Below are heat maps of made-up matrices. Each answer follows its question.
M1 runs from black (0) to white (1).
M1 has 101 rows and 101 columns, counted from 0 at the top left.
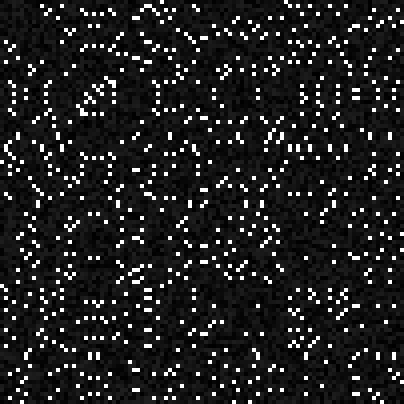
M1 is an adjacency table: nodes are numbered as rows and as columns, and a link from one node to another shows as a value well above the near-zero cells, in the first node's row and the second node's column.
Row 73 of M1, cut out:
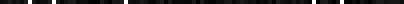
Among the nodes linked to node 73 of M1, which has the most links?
node 7
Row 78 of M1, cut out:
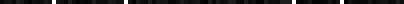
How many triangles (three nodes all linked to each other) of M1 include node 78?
6
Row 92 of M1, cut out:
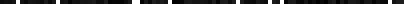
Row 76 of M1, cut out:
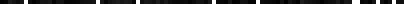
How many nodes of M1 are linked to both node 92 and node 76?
1
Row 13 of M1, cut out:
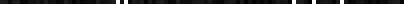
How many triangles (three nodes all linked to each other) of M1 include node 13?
6
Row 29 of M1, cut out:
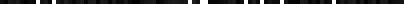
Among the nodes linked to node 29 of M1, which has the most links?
node 70
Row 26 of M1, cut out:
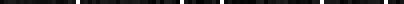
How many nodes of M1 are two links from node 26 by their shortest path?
2
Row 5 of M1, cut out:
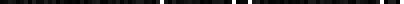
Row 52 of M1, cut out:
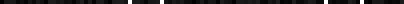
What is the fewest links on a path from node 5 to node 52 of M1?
2
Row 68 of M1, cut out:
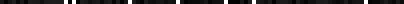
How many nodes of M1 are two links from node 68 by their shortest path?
5
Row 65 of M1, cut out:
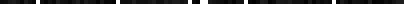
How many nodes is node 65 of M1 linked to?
7
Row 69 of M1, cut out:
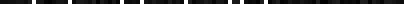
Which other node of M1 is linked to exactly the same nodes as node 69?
node 54
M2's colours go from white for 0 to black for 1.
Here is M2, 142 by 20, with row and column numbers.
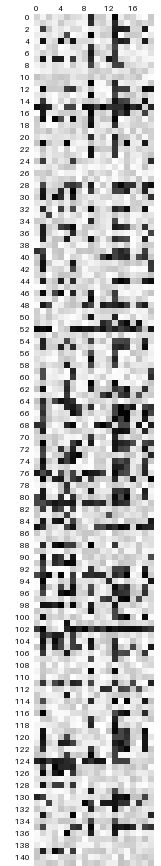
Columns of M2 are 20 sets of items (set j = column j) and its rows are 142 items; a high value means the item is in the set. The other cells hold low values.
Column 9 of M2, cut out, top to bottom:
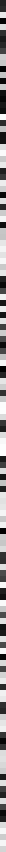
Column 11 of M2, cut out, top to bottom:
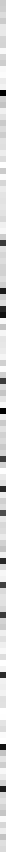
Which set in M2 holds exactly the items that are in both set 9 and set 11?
8
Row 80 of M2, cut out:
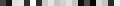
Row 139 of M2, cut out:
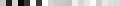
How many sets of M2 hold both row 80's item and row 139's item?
3
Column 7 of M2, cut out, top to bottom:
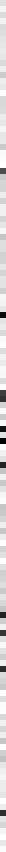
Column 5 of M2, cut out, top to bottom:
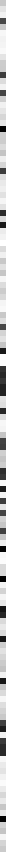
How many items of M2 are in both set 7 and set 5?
4
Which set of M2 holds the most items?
13
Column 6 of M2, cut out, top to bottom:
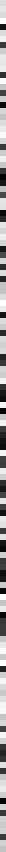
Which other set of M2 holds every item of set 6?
1
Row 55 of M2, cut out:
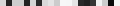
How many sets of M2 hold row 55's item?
7
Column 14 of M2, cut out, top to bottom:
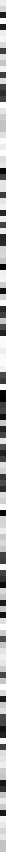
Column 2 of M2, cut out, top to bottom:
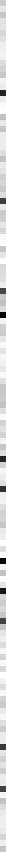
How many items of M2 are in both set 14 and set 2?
8
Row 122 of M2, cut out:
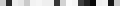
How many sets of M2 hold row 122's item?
6
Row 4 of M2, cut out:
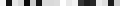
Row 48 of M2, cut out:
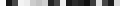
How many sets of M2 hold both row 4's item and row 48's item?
5
